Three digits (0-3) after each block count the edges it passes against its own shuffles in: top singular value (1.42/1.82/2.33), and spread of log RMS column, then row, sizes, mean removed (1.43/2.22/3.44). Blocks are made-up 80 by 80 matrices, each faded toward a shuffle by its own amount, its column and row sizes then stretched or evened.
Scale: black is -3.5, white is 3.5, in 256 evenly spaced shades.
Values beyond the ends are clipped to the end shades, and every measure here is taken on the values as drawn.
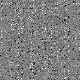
1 2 0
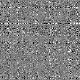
1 2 2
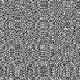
3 0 0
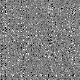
0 2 1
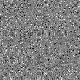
2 0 0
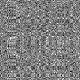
3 1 0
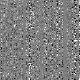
1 3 0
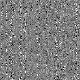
1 2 0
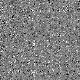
0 1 1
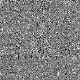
1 2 1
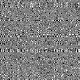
3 1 2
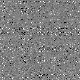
0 1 2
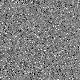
0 0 0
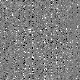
1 2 1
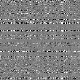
3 1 3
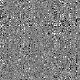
2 2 1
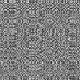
3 1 2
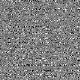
1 1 2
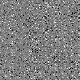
2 1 0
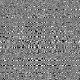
3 1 3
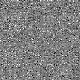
2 0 1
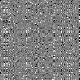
3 2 0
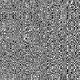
3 2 0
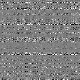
3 1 3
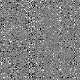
2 2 1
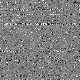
1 0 2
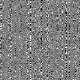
2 3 0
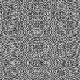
3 0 1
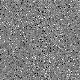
1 1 0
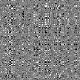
3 2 2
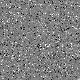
0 0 1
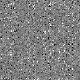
1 2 1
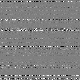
2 0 3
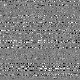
1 0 3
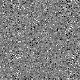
1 1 0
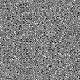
2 0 0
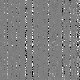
3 3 1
